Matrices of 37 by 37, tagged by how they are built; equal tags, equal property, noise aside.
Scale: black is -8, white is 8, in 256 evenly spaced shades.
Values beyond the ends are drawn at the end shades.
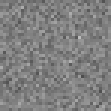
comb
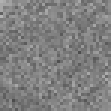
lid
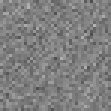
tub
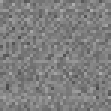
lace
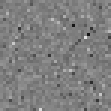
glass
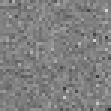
glass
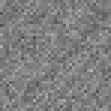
tub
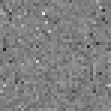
glass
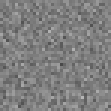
lace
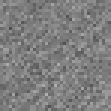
tub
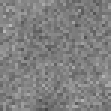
lid
